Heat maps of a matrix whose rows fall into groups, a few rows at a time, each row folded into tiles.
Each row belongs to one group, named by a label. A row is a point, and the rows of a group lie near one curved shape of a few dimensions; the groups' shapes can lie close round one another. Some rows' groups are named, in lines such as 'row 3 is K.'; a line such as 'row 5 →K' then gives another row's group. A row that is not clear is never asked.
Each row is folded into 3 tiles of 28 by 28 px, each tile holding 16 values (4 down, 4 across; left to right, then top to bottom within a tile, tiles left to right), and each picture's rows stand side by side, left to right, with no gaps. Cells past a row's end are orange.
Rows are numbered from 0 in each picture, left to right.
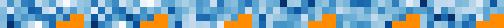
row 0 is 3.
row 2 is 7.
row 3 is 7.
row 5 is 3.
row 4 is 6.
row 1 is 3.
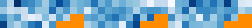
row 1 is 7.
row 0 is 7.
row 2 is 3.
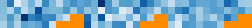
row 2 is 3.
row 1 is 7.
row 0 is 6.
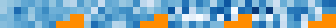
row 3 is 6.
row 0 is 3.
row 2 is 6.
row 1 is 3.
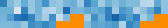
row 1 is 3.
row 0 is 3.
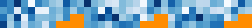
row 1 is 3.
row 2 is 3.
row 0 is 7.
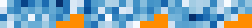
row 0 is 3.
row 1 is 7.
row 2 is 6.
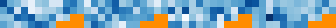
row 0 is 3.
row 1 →3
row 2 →6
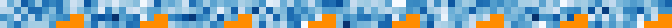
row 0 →3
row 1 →3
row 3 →6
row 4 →3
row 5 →7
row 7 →6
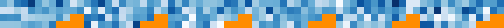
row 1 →7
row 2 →7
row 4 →3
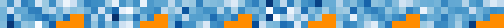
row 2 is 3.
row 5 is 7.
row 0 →3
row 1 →7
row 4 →3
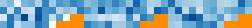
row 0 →6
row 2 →3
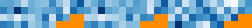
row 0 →6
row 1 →6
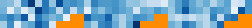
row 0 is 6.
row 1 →7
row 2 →6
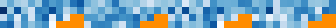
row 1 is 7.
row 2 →6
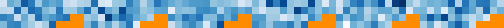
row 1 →6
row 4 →3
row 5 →6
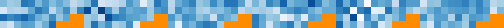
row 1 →6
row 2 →3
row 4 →7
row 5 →3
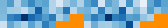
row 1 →6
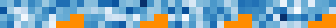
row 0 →7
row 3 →7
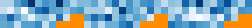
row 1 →6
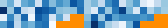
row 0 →6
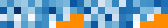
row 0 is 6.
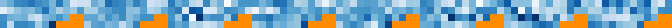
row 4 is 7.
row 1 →3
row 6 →3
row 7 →6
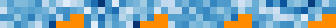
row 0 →7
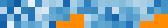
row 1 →3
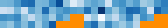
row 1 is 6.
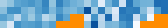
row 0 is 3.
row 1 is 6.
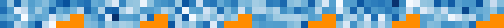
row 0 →7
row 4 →3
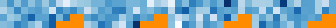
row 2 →3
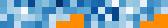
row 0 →7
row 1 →7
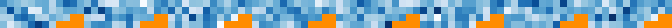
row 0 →3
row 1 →6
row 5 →6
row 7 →6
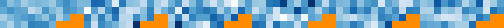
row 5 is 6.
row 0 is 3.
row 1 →7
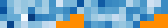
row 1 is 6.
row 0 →7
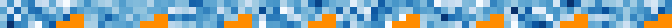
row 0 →3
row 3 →3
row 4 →6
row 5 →6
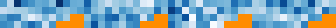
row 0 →7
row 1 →3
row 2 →7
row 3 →6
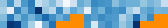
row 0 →3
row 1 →7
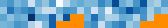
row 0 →7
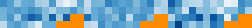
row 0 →7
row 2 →3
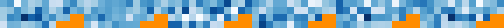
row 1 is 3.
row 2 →6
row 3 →3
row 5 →7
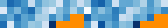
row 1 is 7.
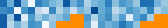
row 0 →7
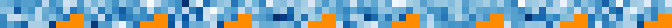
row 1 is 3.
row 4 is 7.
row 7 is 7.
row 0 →6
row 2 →7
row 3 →6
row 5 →3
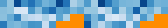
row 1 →7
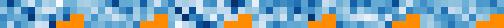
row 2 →3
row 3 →3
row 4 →6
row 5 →3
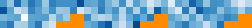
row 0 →7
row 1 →6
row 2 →3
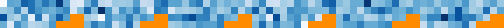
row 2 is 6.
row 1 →6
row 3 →6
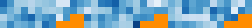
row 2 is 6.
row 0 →3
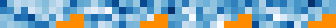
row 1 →6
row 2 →7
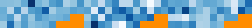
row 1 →3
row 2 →6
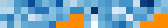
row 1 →3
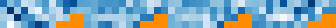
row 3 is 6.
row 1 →6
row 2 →6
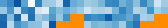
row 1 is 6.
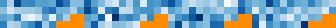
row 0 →7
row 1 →7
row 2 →3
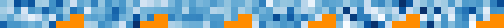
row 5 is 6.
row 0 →6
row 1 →7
